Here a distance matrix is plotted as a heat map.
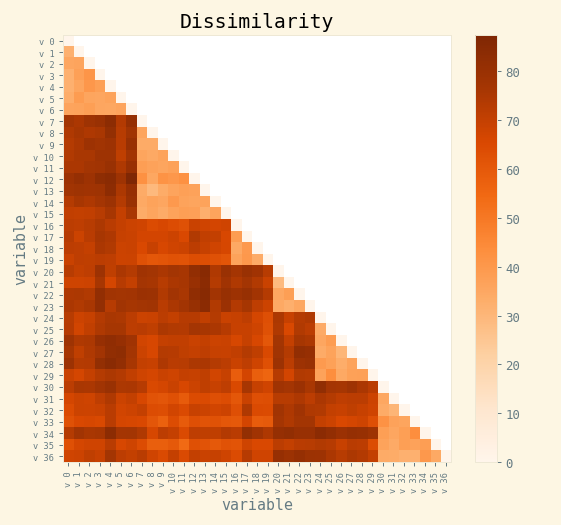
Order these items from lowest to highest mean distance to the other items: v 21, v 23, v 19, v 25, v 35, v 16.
v 35, v 19, v 16, v 25, v 21, v 23
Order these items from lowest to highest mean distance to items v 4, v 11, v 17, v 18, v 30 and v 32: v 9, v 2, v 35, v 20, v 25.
v 35, v 9, v 2, v 25, v 20
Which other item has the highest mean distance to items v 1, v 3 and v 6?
v 12
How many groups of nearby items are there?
6
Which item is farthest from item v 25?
v 34
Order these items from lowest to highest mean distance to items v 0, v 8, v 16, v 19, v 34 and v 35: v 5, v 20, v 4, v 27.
v 5, v 4, v 27, v 20
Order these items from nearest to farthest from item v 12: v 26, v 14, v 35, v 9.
v 14, v 9, v 35, v 26
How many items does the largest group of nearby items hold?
9
